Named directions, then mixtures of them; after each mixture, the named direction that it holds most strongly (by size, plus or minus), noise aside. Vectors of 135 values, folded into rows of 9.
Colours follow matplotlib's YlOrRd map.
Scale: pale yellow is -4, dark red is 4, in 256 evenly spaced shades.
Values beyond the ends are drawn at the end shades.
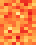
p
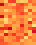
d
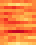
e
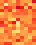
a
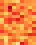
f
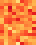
f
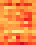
e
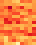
f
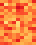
a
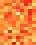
p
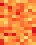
d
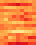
e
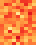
p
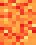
d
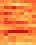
e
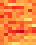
e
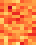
f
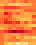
e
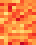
f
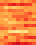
e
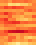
e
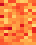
d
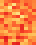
f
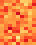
p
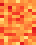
f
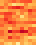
e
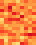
f
